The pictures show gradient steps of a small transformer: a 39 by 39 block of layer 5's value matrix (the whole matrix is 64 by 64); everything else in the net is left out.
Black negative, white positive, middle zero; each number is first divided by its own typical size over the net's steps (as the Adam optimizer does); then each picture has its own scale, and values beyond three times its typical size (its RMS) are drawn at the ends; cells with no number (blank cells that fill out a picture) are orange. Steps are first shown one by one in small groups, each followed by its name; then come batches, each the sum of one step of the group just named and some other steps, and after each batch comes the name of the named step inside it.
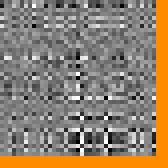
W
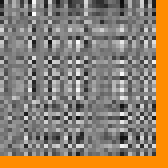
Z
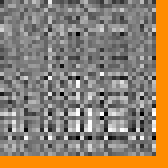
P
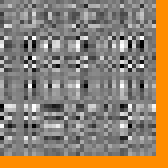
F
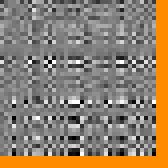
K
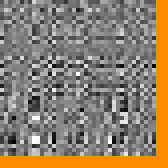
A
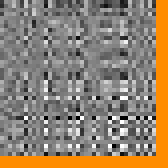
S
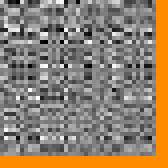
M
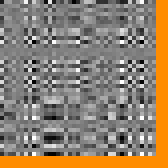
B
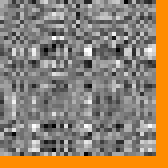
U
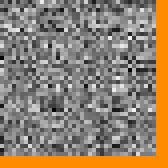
F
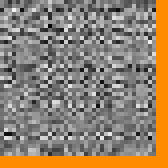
M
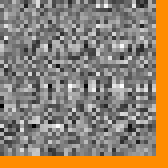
F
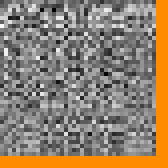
W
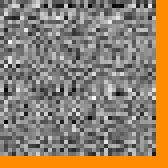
W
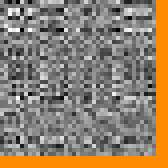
M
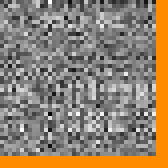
P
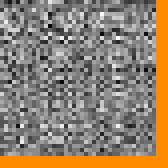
M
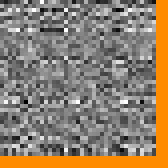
K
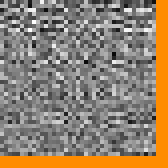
Z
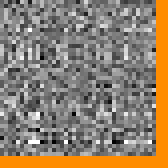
A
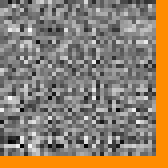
A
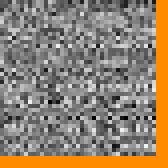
S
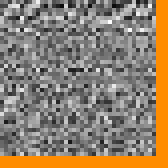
W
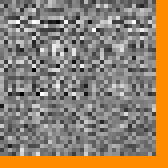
F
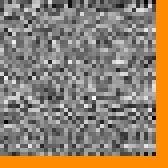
Z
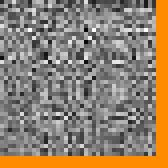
Z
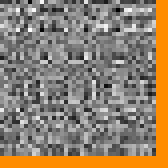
K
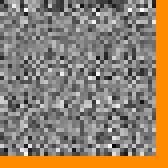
S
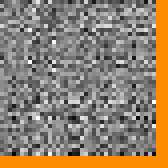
K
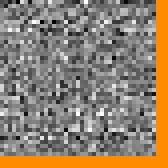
P
